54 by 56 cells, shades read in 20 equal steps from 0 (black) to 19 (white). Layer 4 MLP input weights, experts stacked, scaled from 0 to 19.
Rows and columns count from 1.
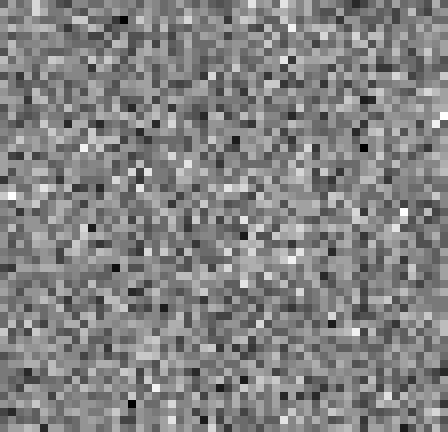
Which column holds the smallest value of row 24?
13
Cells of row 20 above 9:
33
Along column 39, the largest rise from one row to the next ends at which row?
29
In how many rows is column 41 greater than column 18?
28
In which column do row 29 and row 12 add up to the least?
31
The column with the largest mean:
38
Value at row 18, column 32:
10
